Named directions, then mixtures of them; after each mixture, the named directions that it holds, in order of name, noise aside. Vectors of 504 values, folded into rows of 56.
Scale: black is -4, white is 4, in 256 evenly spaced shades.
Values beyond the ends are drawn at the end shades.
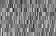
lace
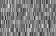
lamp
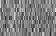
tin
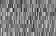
lace.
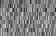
lace, tin.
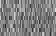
tin.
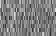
tin.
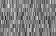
lamp, tin.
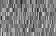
lace.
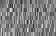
lace.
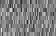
lace.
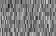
lace, lamp.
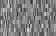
lace, lamp.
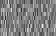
lace, lamp.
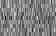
lamp, tin.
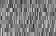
lace.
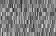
lace.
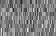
lace.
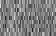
tin.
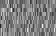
lace, lamp.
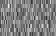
lamp.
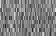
tin.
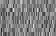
lace.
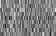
tin.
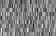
lace.
